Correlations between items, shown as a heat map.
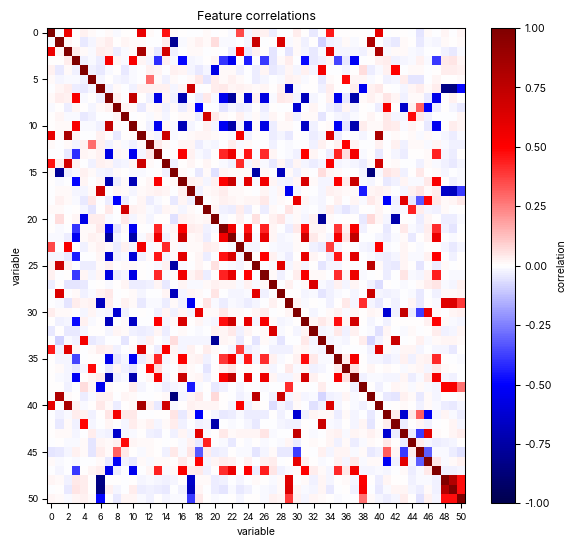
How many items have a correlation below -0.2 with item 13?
3
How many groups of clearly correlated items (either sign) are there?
9
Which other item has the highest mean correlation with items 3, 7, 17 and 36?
10
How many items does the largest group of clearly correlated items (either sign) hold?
13
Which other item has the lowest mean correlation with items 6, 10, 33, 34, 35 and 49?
20
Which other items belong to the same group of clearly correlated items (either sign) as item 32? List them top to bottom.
27
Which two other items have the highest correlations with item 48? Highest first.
49, 29
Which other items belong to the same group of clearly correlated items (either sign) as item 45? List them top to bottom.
8, 18, 30, 41, 43, 46
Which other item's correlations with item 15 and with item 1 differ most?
39
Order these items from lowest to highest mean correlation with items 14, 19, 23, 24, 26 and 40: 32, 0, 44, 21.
32, 44, 21, 0
